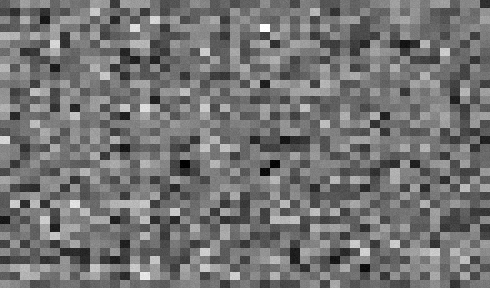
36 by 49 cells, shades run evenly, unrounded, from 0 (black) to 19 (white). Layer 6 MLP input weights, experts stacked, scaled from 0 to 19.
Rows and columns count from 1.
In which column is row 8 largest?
28
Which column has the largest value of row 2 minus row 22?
27
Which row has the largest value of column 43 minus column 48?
19
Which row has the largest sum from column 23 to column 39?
12
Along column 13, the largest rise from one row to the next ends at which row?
26
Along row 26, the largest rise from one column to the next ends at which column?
4
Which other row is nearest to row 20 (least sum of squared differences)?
17
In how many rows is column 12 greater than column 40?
18
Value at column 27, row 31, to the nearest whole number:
6
